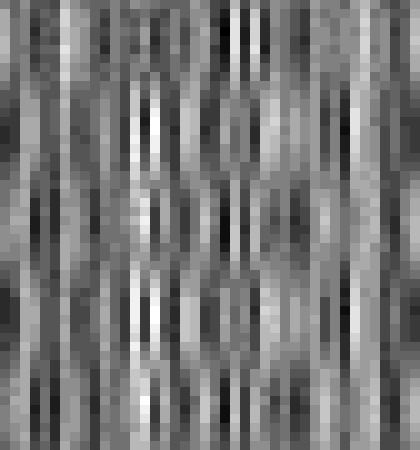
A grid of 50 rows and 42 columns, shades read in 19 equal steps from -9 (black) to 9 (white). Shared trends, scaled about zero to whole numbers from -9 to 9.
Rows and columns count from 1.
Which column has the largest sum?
14
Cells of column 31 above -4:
33
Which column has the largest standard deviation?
16
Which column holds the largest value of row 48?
15
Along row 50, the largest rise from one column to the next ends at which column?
7
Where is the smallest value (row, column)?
4, 23
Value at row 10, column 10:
-2
